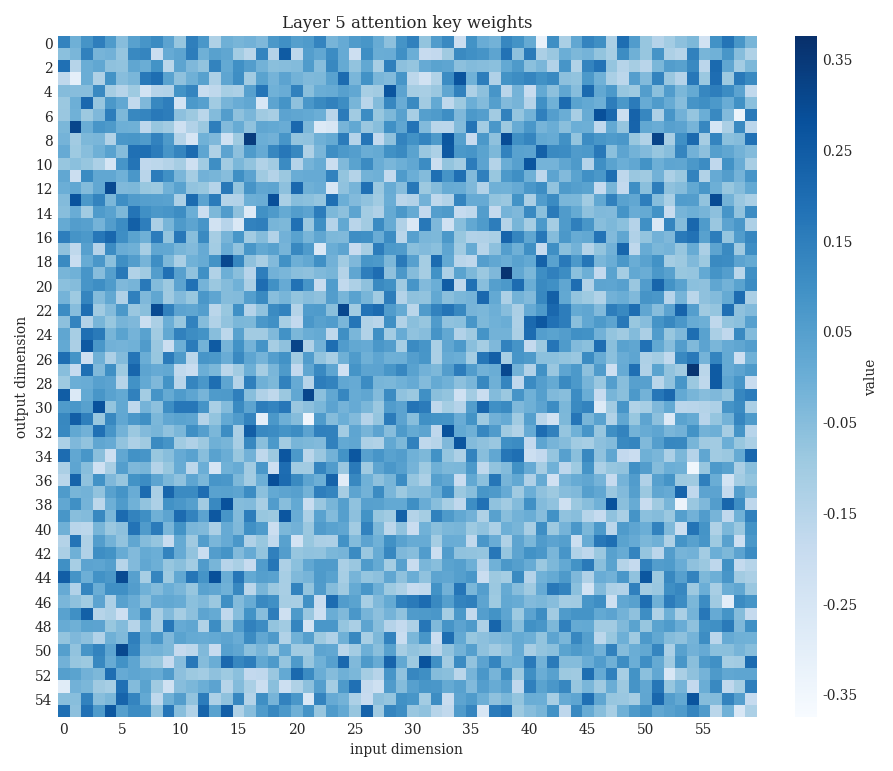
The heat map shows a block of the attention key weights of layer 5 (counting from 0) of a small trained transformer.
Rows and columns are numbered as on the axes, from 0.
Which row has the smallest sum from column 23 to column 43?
50
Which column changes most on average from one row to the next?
59
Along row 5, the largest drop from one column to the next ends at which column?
10
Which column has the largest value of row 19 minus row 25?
9
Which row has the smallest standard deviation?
49
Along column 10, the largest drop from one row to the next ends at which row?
5
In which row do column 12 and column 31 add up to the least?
14
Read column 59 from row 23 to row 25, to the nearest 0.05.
0.05 -0.05 0.05
